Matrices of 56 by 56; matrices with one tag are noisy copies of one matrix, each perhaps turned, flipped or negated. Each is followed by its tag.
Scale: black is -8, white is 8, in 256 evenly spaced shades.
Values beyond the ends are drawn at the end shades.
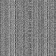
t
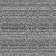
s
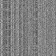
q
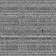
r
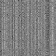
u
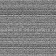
t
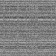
r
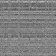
q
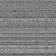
q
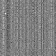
u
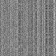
q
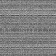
t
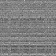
q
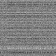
u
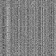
u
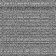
u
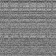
q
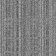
r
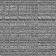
r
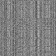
r
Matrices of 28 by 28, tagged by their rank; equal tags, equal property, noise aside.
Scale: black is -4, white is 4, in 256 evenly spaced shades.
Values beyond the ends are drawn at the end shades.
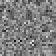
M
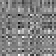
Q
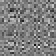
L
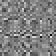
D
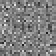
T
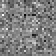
T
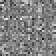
T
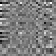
D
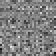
M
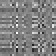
Q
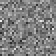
M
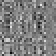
D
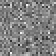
T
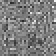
M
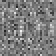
T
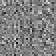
T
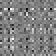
D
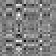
Q
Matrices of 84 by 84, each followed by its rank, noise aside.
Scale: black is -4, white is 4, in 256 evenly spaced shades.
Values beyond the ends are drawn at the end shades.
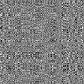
five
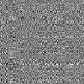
five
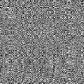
seven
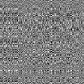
five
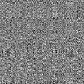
eight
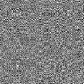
eight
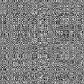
seven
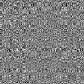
six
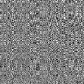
five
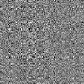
seven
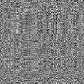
six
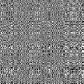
four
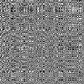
five
